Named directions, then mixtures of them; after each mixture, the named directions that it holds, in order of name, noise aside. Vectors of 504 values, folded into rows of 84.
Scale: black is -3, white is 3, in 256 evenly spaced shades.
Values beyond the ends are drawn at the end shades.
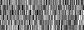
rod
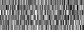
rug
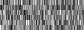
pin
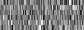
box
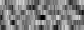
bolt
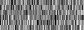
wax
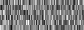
pin.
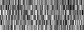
pin, rug.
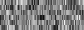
bolt, rug, wax.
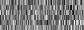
rug, wax.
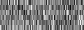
pin, rod, rug.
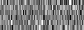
box.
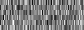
rod, rug, wax.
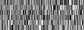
box.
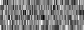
bolt, box, pin.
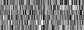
box.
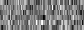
bolt, box.
